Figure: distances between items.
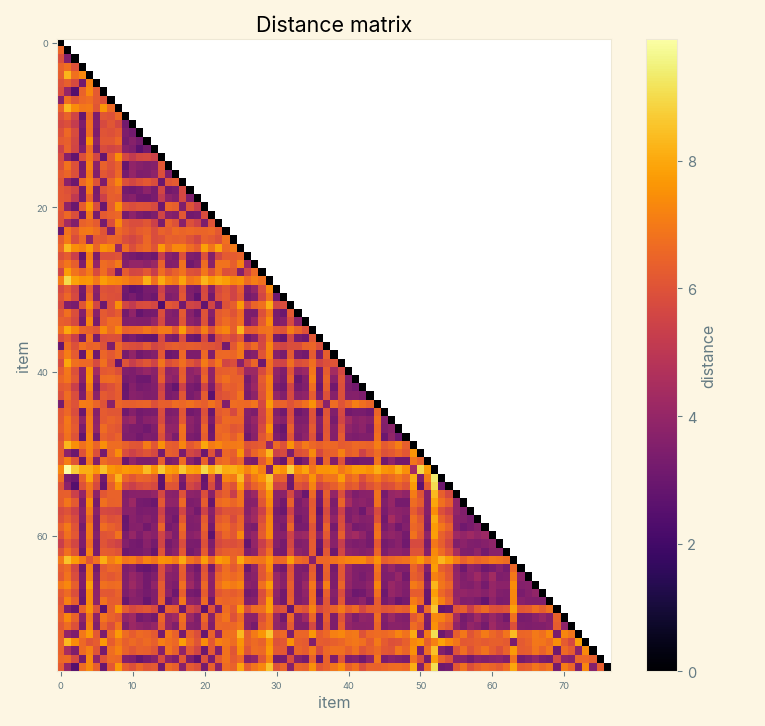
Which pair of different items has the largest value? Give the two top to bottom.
1, 52
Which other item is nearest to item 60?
21
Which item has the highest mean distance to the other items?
52
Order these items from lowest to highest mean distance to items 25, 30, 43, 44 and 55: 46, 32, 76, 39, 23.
46, 39, 23, 32, 76
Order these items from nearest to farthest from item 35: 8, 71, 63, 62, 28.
63, 71, 62, 28, 8
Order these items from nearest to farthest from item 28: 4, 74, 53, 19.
19, 74, 4, 53
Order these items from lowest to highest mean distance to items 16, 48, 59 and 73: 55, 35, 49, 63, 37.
55, 35, 63, 37, 49
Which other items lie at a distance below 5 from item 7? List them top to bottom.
0, 23, 37, 44
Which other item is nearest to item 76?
2
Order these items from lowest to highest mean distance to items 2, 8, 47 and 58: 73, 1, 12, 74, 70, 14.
12, 70, 14, 74, 1, 73
